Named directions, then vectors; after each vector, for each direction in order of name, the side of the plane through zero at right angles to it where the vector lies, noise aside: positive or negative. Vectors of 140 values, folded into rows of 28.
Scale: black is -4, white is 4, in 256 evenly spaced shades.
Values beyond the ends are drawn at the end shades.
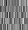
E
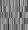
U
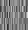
positive, positive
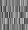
positive, positive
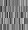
positive, positive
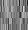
negative, positive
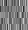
positive, negative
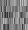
positive, positive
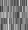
positive, negative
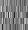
negative, negative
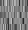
negative, positive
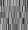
negative, positive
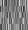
positive, negative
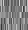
positive, negative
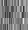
positive, negative
